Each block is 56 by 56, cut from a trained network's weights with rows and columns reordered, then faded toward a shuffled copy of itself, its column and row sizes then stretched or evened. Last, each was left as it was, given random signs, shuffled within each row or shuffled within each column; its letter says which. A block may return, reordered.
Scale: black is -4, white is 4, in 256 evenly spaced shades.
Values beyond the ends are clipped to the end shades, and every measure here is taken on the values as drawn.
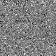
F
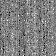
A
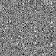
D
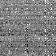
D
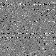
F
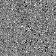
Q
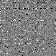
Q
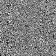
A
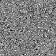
F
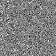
A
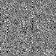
Q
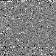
Q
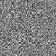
D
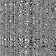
D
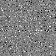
F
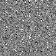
Q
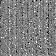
A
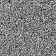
Q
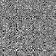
D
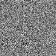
Q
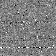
F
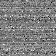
F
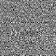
D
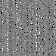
A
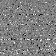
F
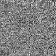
D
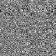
D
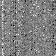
A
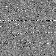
F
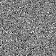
F
